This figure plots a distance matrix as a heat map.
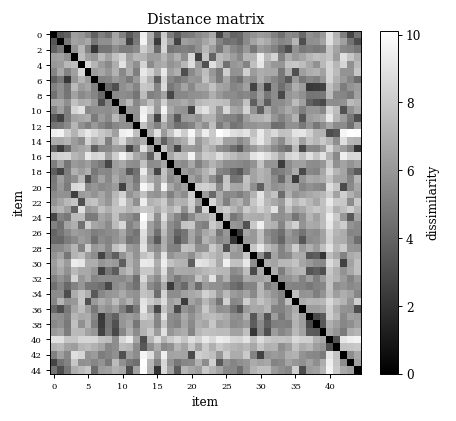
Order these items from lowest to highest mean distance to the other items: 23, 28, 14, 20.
20, 28, 14, 23
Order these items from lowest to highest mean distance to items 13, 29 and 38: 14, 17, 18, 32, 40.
40, 17, 32, 18, 14
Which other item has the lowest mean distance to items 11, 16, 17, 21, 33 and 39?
8
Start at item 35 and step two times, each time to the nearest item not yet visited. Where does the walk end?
5
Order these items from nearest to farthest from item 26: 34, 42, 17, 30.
17, 34, 42, 30
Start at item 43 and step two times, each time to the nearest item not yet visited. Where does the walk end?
24
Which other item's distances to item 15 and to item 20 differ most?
44
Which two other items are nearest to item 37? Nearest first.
7, 38
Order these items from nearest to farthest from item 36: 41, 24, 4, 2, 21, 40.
2, 24, 21, 41, 4, 40
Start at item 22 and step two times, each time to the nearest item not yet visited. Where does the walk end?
25
